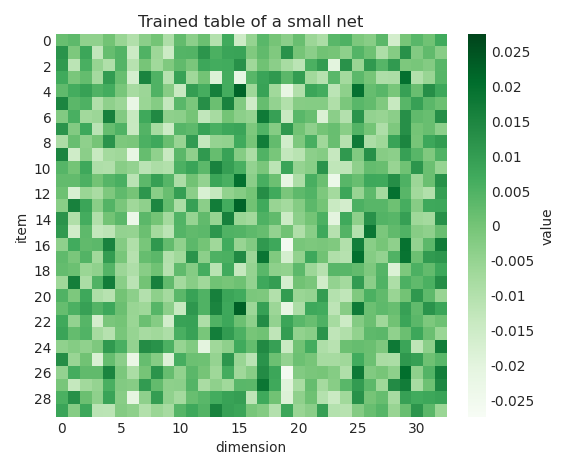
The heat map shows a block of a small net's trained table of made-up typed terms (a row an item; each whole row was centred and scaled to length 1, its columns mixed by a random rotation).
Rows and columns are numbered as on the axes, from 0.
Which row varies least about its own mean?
0
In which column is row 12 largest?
28
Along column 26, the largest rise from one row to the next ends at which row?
9
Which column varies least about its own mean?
5
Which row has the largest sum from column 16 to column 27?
12
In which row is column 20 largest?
3
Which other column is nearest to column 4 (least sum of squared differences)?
8
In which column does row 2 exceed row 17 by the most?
24
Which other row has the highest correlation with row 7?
1
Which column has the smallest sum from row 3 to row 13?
6
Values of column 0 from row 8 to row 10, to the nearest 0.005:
-0.01 0.015 0.005
